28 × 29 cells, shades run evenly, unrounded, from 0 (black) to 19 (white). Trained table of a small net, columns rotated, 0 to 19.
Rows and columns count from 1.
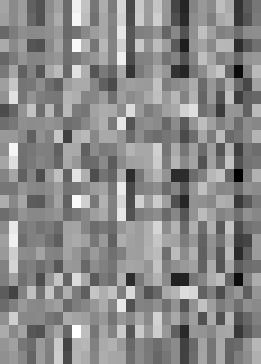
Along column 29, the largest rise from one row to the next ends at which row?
9
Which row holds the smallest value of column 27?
14
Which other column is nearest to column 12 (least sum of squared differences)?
3
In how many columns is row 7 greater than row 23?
14
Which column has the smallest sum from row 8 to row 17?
27
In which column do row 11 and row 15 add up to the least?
21
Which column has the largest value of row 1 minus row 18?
25
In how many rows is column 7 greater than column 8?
17
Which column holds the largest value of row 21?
2
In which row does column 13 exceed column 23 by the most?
23
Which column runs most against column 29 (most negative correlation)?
26
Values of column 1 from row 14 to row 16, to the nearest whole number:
10 9 13
